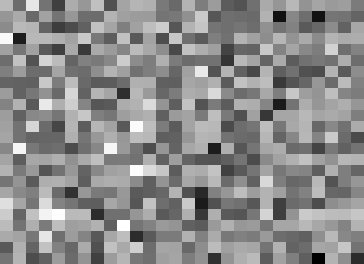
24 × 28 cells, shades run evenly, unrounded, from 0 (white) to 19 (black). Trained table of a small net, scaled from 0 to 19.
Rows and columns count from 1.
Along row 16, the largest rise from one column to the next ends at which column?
18
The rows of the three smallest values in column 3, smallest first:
1, 12, 20
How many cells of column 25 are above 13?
5
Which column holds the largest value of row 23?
8
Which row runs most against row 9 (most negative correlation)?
6
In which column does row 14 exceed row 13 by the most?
17
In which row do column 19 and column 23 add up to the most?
14
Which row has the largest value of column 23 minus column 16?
7
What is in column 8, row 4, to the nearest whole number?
10
